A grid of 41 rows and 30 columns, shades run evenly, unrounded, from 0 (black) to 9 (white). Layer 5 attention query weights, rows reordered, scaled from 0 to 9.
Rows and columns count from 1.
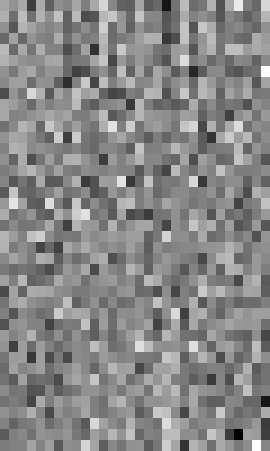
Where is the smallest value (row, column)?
40, 27
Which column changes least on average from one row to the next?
3
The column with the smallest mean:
8
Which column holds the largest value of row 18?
2
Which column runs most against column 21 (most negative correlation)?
19
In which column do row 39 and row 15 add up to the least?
30
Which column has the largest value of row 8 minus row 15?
12
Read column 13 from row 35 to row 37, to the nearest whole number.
5 5 6
